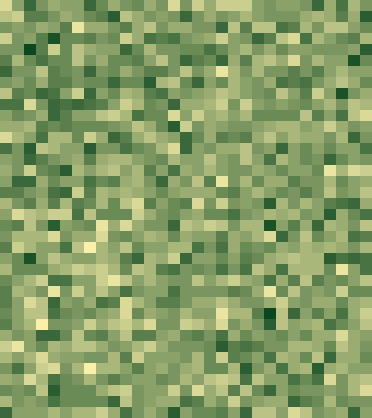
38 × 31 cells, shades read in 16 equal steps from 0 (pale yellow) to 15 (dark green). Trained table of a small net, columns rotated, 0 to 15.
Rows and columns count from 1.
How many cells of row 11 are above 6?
19
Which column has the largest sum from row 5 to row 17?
8
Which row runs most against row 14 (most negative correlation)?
12
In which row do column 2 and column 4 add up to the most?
9
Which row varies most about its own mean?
21
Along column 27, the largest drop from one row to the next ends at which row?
2
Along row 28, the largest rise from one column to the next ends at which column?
5
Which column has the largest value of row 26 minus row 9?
27
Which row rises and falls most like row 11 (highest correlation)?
36
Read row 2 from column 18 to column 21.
6 8 7 5
